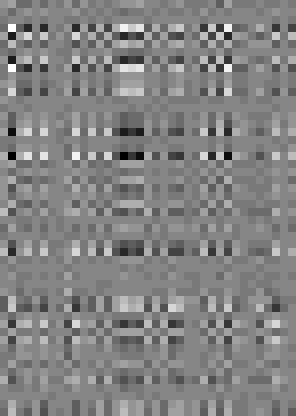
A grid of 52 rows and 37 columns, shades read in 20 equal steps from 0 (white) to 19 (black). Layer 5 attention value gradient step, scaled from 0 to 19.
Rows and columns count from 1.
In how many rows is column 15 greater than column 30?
22
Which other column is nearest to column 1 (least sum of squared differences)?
19
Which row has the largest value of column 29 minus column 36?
20
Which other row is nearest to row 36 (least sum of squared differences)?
50
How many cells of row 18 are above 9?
13
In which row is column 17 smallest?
9
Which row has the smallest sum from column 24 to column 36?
41
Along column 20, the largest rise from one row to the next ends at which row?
5
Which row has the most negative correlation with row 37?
45
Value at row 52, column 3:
10
